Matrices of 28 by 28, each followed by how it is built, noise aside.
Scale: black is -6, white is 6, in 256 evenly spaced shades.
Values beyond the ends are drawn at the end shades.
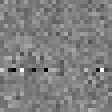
uneven rows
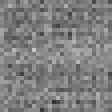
blocks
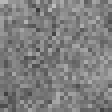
smooth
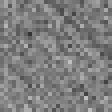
Toeplitz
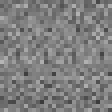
repeating columns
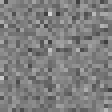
low rank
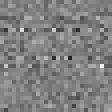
uneven rows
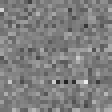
uneven rows
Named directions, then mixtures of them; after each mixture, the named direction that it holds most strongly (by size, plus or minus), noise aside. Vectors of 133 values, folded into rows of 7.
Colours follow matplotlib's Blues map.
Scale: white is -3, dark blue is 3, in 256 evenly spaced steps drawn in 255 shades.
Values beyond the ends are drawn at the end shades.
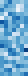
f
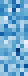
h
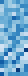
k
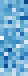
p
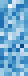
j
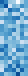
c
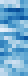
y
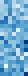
h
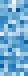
h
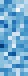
f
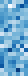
j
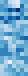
y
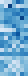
y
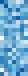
c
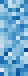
k
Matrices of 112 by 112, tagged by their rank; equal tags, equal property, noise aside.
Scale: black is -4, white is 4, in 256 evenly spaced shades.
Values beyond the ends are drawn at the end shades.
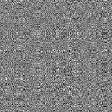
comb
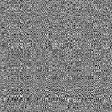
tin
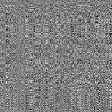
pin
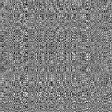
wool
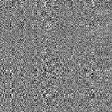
comb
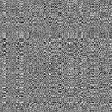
tin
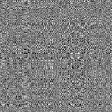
comb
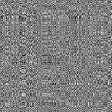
tin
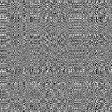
tin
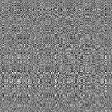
tin
